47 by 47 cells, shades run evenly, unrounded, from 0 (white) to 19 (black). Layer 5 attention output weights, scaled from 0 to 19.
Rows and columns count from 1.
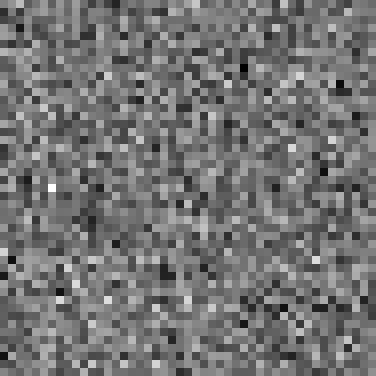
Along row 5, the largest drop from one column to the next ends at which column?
13
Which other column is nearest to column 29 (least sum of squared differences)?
46
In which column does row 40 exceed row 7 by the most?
47
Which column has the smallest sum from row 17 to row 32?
21
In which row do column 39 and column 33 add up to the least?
41
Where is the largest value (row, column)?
9, 31
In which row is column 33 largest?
38
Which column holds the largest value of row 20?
40
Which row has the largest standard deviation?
39
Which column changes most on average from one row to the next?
1
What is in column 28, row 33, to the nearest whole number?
11
